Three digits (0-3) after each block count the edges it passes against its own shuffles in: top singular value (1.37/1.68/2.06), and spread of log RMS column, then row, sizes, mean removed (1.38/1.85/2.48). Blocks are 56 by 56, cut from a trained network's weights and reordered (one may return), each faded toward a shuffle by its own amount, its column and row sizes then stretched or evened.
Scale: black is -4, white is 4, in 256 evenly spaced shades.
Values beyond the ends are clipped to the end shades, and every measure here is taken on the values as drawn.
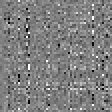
3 3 1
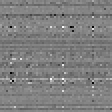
3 1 2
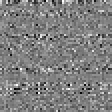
2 0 3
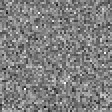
0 0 0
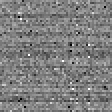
2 1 0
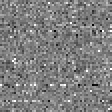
1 0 2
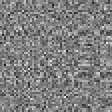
3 0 2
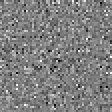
0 2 2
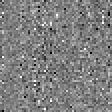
0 2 0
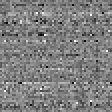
1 1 3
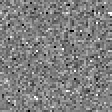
0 0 0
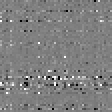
2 1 3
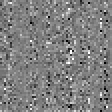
0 3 0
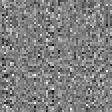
2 3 0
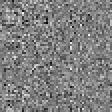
2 2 1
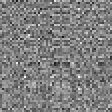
3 1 2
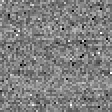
0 0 0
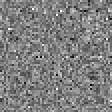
2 0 1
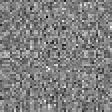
3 1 0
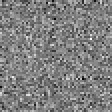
0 1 2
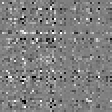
2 3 3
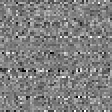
2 0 3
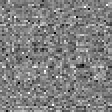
3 0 2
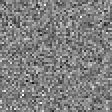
1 0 0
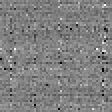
1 2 1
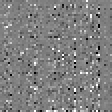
1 3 2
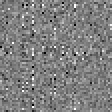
1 2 0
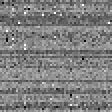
3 1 0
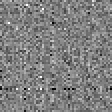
1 2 1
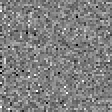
0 1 0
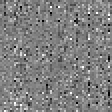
0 3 1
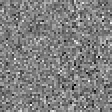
0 1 0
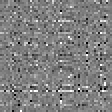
3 2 2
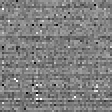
2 1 1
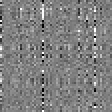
3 3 1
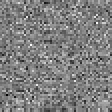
3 0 2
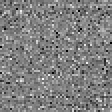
1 1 0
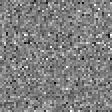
0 0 2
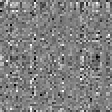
3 3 1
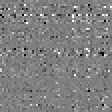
1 1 3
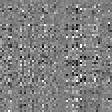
3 3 3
